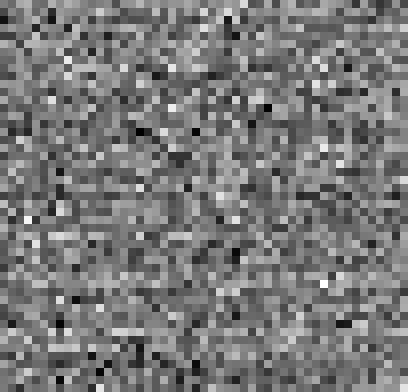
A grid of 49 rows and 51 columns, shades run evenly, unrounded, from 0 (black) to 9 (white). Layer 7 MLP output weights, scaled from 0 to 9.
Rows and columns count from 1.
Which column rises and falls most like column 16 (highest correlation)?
11
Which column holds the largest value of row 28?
4
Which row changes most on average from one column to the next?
28
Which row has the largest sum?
42
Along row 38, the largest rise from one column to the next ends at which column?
8
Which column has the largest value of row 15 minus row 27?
49
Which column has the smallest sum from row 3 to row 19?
29
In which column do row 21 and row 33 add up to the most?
33
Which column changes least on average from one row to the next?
23
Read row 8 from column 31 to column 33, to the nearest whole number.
7 3 4
